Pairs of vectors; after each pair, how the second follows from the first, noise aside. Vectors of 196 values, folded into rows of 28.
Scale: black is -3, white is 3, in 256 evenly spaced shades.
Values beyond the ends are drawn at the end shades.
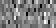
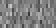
reversed, shrunk.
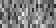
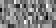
shuffled.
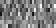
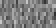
reversed, shrunk.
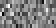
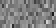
reversed, shrunk.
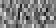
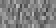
shrunk.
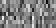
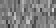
reversed, shrunk.
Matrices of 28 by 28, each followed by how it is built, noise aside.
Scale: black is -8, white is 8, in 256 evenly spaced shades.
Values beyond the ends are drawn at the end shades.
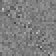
banded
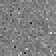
sparse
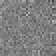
low rank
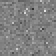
sparse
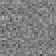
low rank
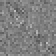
banded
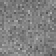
smooth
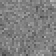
smooth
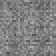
blocks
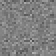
low rank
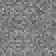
blocks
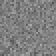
noise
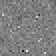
sparse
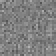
blocks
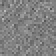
Hankel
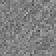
Hankel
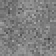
smooth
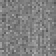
blocks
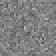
banded
